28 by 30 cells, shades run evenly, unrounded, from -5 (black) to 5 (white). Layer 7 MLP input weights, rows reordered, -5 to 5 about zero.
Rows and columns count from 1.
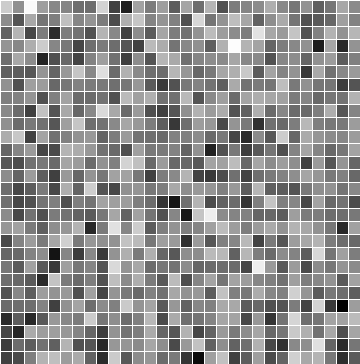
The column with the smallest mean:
29
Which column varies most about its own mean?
9
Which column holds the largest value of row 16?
23
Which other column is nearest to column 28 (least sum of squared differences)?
30
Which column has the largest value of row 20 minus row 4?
27
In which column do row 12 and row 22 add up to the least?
4
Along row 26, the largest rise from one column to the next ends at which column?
3
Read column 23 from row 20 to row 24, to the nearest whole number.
-1 1 0 0 -2
